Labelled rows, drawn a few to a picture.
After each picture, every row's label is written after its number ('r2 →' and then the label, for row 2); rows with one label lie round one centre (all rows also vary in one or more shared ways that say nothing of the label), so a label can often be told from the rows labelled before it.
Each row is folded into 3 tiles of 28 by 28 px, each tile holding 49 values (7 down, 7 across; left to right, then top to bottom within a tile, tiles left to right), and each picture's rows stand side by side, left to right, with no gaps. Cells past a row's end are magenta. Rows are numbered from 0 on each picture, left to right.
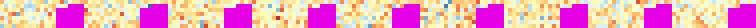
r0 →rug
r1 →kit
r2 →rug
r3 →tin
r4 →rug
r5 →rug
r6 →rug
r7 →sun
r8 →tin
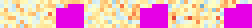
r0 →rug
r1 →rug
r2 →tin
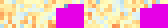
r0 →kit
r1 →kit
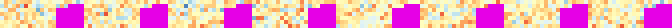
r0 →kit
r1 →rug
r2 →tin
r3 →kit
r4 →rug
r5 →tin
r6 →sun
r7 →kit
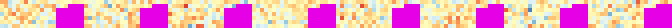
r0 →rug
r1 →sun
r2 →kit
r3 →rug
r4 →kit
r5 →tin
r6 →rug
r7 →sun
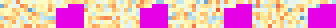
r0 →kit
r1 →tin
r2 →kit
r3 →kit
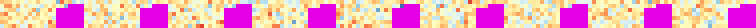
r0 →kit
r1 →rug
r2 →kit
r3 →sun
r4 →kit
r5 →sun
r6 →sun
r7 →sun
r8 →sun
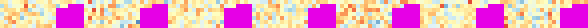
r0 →kit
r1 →sun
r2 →rug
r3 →kit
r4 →sun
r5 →sun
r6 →sun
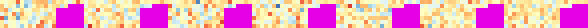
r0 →rug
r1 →kit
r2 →rug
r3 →sun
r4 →tin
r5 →sun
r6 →rug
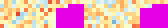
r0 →sun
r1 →sun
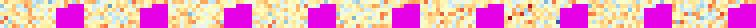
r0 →tin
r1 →sun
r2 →sun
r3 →rug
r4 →sun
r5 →rug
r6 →sun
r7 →kit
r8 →rug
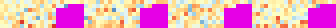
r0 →rug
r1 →kit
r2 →sun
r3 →kit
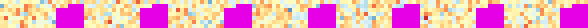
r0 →sun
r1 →sun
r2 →sun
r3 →kit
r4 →rug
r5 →kit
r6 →sun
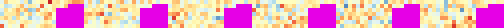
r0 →sun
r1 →sun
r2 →kit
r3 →tin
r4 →rug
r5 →tin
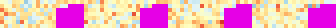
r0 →rug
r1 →rug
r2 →kit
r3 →kit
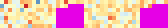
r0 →tin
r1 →tin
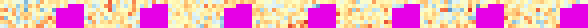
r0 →tin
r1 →kit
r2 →rug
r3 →kit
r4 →kit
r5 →kit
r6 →sun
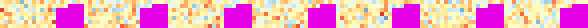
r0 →kit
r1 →kit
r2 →rug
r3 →sun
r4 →kit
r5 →kit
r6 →sun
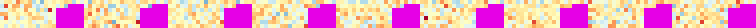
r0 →kit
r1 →kit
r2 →tin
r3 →sun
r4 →sun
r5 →tin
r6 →tin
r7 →sun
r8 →tin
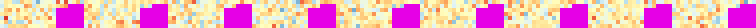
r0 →tin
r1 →kit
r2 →rug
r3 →sun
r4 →kit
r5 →rug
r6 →kit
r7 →tin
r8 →kit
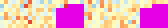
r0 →tin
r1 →kit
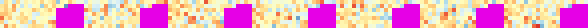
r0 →kit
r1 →rug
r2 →sun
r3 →kit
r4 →kit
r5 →tin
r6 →sun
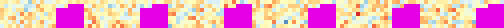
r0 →rug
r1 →kit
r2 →tin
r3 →rug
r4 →rug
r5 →sun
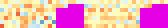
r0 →sun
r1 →sun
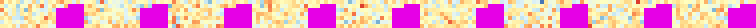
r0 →tin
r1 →kit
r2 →tin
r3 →rug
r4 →sun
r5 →tin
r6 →tin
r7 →sun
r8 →kit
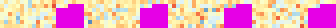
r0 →rug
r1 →kit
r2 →kit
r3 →rug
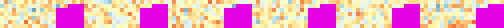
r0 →kit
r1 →sun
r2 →kit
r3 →kit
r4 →rug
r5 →kit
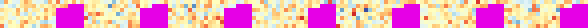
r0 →sun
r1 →sun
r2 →tin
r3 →tin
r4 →sun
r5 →tin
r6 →tin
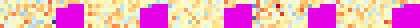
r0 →sun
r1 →kit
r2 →tin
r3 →kit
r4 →kit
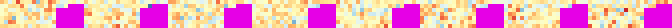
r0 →kit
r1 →kit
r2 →kit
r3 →kit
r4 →tin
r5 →rug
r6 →kit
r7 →sun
